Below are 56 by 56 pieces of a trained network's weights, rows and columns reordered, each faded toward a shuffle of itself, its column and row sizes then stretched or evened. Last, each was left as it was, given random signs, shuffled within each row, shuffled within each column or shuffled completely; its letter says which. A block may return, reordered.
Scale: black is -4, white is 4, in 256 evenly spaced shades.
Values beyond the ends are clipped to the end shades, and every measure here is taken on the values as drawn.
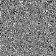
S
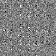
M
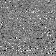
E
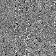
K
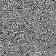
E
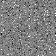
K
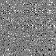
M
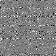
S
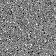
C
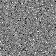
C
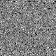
E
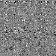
S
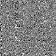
M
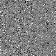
K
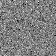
C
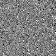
K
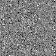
K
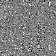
K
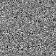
S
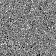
C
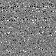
E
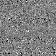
E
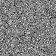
C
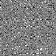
M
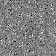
C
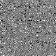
S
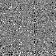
S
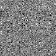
M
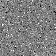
C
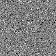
E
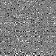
M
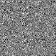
S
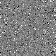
K
